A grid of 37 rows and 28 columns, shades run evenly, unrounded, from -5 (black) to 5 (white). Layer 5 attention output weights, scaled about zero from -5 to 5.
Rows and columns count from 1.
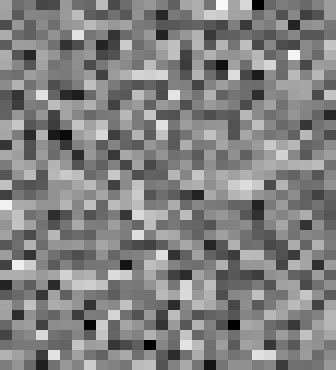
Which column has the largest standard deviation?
22
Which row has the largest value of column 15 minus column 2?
10
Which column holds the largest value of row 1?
19
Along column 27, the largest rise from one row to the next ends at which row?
28
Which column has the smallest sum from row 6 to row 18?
3
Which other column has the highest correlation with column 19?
21
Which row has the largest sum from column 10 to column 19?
8
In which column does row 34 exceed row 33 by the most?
4
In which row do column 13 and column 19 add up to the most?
1
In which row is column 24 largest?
16
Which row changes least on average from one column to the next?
9
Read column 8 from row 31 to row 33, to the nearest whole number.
-3 0 -5
